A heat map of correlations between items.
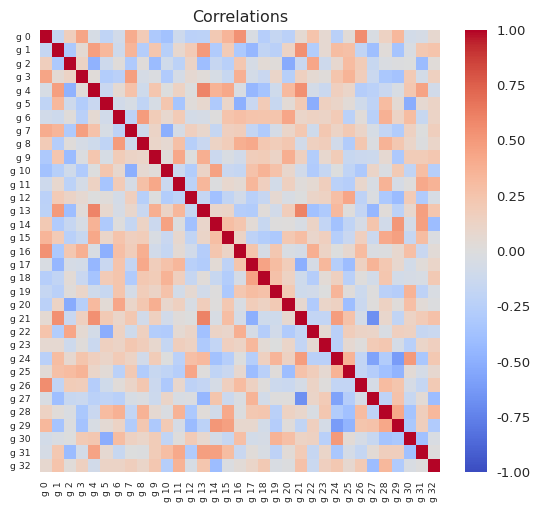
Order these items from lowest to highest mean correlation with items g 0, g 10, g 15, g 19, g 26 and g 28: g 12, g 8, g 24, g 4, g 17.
g 12, g 24, g 4, g 17, g 8
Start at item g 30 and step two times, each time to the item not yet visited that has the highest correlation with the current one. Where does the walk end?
g 21
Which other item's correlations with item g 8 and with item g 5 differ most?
g 16
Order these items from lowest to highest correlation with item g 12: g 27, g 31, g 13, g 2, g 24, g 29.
g 29, g 31, g 13, g 27, g 2, g 24
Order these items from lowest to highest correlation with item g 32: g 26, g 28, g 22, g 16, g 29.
g 29, g 22, g 16, g 26, g 28
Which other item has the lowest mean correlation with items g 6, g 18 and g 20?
g 25
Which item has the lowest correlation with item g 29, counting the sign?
g 24
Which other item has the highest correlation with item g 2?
g 22
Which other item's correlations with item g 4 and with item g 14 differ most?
g 1
